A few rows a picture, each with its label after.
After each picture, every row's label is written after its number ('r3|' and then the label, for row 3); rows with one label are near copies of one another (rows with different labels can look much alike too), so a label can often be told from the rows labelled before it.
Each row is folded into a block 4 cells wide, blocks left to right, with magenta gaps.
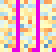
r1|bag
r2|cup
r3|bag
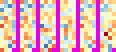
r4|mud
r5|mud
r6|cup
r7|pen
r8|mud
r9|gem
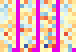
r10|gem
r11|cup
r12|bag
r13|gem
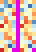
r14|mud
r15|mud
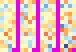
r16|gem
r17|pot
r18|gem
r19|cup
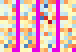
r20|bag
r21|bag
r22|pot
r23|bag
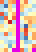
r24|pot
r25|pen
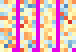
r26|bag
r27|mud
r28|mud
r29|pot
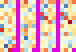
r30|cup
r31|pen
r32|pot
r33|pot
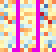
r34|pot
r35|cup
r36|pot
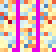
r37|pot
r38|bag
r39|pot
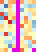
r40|pot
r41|mud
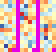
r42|cup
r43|pot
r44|pen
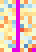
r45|mud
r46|cup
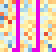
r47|pot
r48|gem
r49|gem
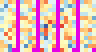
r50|gem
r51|bag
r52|pen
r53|mud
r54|bag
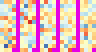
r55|bag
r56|pot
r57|cup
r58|cup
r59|pen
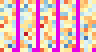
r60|mud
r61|gem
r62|mud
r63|bag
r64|pen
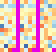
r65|cup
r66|cup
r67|mud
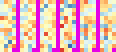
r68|bag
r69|gem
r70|gem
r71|mud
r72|pen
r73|pen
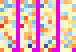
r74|mud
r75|mud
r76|cup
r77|bag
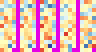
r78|mud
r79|mud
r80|mud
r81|gem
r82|bag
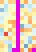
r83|gem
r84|cup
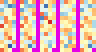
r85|mud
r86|mud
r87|pot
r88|bag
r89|mud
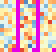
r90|cup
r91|mud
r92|pot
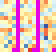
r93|bag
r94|cup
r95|pen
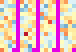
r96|mud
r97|gem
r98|pot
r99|pen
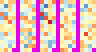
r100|pot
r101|bag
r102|pot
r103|mud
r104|gem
